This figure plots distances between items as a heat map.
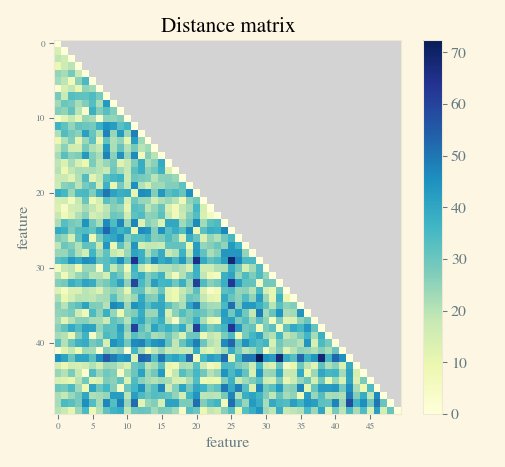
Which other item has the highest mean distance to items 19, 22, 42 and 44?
29
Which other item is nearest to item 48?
24
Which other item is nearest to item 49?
18
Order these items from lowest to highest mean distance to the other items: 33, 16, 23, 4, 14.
33, 23, 16, 14, 4
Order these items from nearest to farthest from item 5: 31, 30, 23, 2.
2, 23, 31, 30
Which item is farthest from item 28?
42
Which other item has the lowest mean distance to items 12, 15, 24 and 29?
48
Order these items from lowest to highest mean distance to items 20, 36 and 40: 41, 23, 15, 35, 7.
23, 41, 7, 35, 15
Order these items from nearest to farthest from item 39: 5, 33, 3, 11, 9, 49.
5, 49, 33, 3, 11, 9
